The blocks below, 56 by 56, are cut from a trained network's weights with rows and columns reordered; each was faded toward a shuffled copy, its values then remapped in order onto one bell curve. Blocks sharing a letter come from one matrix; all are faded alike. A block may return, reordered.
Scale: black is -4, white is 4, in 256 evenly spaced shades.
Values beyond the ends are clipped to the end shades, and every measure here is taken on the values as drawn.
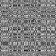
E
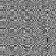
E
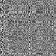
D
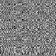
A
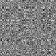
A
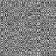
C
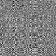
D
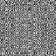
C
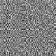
A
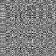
D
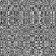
C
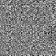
A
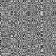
C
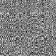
A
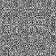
A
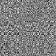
A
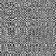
C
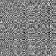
D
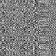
D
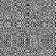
C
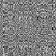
D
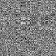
A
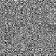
A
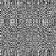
C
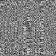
A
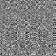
A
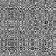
D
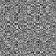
C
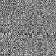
A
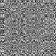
C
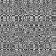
E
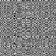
E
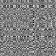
E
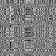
E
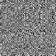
A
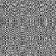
C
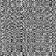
C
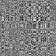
C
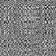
C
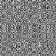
D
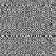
E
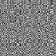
C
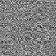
A
